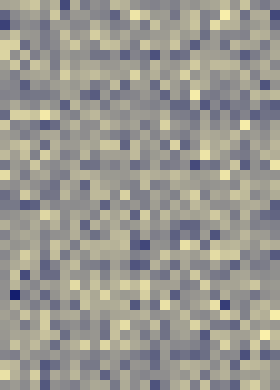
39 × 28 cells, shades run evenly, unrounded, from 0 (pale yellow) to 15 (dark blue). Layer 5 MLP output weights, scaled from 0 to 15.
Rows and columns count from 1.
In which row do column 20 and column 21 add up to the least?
16
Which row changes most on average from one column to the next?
31
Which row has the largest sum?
36
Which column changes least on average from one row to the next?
12
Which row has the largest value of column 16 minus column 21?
39
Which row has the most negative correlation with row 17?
21
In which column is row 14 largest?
13
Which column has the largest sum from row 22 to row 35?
14
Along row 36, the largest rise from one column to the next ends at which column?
27
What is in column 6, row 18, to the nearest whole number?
8
